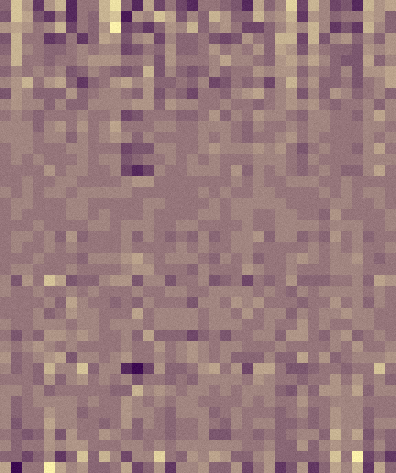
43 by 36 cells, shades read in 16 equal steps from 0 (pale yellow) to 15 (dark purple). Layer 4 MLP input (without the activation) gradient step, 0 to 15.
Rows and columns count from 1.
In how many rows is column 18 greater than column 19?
23
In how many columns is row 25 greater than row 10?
17
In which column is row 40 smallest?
31
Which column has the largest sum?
13
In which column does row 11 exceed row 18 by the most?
12
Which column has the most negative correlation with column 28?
24
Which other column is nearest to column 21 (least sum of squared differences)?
30
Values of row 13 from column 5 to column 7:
7 7 9
